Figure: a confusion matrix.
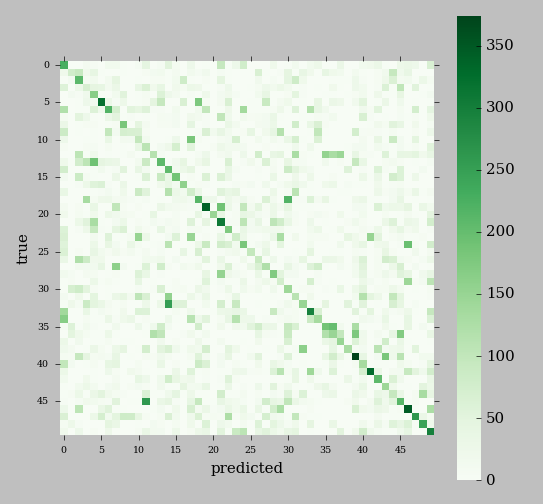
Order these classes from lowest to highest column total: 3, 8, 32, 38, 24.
38, 32, 8, 3, 24
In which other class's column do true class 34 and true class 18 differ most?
30
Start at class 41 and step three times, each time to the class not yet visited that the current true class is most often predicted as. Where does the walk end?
21
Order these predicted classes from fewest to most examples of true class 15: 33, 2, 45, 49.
49, 33, 45, 2
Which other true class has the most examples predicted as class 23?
34
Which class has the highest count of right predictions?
39
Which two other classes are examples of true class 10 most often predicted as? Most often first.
17, 44
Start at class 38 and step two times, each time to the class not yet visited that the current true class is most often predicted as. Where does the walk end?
14
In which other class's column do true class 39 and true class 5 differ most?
43
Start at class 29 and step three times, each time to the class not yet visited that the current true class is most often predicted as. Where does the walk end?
24
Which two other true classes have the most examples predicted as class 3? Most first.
18, 13
